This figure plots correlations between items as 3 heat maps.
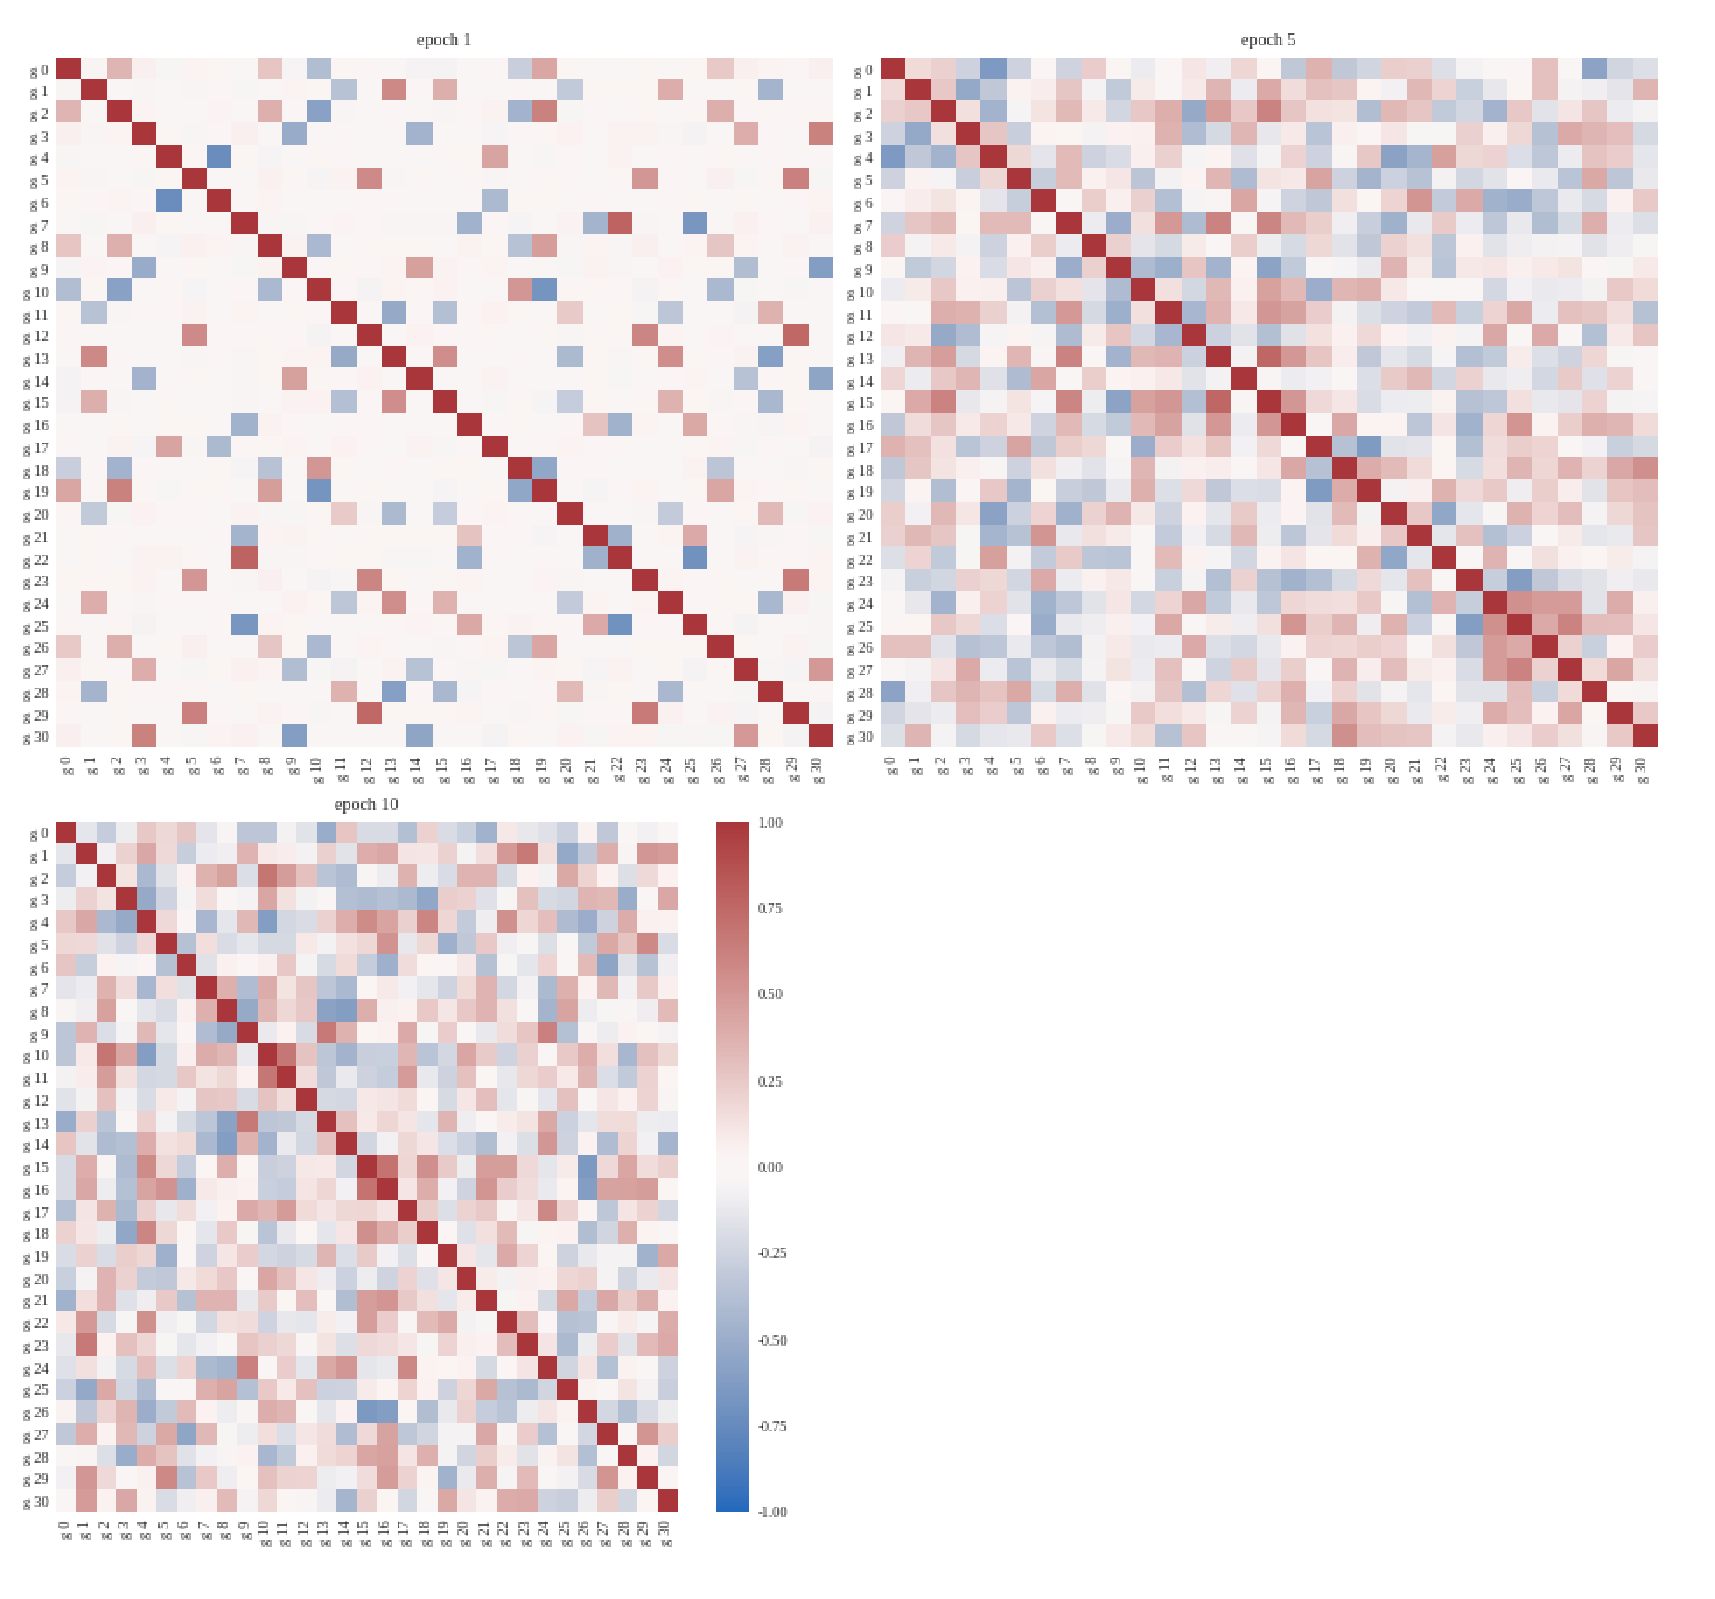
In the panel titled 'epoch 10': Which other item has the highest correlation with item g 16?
g 15
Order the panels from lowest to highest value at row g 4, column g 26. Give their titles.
epoch 10, epoch 5, epoch 1
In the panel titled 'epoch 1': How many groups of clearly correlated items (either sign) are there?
6
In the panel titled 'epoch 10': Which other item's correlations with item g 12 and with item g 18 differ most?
g 4
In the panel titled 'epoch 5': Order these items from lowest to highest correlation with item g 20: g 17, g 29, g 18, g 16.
g 17, g 16, g 29, g 18
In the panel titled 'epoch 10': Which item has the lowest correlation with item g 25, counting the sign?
g 1
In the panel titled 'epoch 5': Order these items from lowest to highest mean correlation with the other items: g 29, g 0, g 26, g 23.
g 23, g 0, g 26, g 29
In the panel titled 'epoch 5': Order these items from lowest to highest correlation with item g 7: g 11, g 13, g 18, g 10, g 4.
g 18, g 10, g 4, g 11, g 13
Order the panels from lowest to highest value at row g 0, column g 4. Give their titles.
epoch 5, epoch 1, epoch 10
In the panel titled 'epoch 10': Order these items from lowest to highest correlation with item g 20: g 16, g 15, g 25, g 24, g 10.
g 16, g 15, g 24, g 25, g 10
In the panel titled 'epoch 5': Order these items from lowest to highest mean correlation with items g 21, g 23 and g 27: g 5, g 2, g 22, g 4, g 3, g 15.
g 5, g 15, g 4, g 22, g 2, g 3
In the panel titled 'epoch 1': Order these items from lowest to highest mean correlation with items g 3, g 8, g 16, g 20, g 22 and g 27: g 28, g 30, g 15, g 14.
g 14, g 15, g 28, g 30
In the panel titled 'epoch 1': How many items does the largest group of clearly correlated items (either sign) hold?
7
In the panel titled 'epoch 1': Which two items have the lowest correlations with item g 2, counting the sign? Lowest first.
g 10, g 18
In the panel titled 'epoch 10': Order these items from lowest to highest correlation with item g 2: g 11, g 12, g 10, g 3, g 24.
g 24, g 3, g 12, g 11, g 10
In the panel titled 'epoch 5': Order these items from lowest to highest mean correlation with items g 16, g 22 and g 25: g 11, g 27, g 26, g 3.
g 3, g 26, g 27, g 11
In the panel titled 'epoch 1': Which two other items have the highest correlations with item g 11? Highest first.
g 28, g 20
